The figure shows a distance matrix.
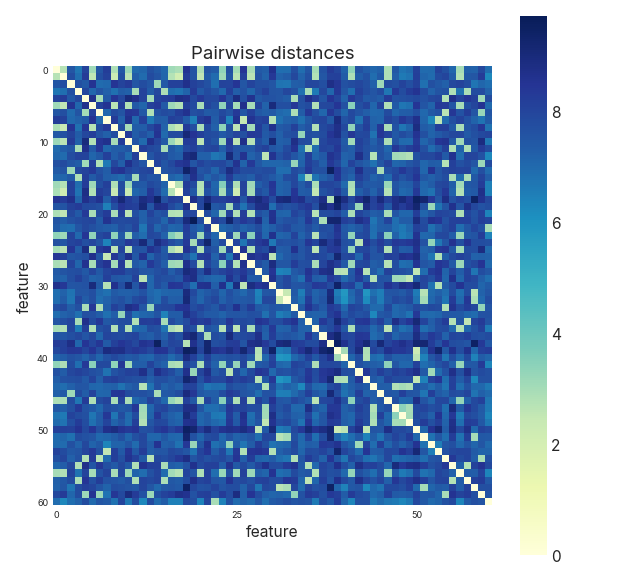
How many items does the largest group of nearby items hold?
15
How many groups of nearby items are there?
13
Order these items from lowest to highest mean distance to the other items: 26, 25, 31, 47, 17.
17, 25, 31, 47, 26
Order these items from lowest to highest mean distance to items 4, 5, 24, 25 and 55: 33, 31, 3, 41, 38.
41, 3, 33, 31, 38
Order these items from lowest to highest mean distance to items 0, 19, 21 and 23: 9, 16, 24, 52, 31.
16, 52, 24, 31, 9
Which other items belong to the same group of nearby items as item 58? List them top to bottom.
31, 32, 51
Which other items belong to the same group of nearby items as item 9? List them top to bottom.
34
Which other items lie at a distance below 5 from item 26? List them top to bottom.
7, 30, 53
